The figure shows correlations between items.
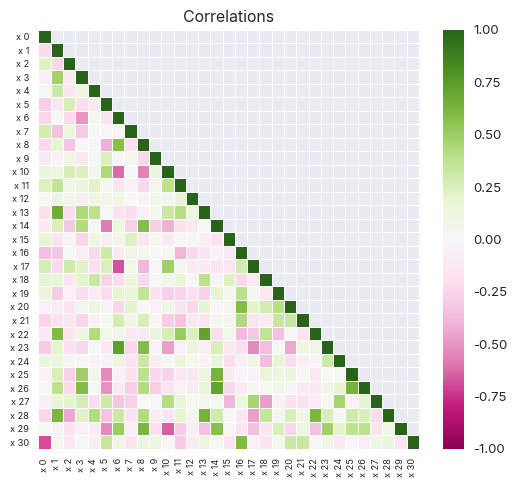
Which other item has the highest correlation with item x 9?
x 5
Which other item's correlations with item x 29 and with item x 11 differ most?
x 10
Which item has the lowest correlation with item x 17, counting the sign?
x 6
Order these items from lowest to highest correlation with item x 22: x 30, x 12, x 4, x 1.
x 30, x 12, x 4, x 1
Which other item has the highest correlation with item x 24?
x 27
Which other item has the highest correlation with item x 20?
x 16
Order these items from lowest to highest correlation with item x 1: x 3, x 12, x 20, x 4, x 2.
x 2, x 20, x 12, x 4, x 3
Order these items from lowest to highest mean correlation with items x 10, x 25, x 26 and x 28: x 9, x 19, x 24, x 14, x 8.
x 9, x 19, x 24, x 8, x 14
